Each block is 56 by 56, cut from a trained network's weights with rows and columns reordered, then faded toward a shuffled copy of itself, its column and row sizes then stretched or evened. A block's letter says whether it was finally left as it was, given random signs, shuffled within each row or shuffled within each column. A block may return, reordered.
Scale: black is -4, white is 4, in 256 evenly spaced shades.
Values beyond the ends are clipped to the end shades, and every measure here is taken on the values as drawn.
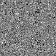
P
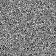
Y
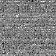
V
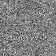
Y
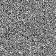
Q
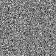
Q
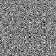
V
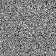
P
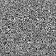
P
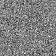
Y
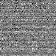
V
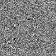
P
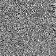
P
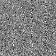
Q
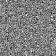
Q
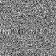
V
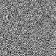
V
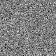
Y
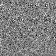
Y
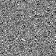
V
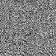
V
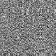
V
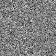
Q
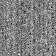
Q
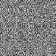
V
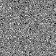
P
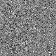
Q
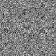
V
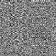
V
